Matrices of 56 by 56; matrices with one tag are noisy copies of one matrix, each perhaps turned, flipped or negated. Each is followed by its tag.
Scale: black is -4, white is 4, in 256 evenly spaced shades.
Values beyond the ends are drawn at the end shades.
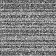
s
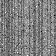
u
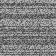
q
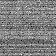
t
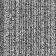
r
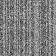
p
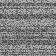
q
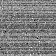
u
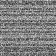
s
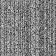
t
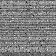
r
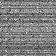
u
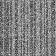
s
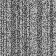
q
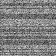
q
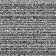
r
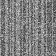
s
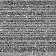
r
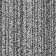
u
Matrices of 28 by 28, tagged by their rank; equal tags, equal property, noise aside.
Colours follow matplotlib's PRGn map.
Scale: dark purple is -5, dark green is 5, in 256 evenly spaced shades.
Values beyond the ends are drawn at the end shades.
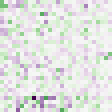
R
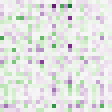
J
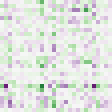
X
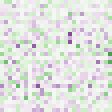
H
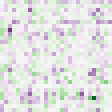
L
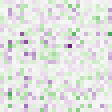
L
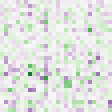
R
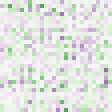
H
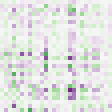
X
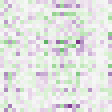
J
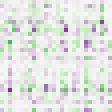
X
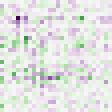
L
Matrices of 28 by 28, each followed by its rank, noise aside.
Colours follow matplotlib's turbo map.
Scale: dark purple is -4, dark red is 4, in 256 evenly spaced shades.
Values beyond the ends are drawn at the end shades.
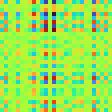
one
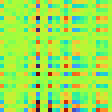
one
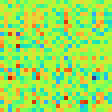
four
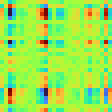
one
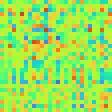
four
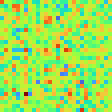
six
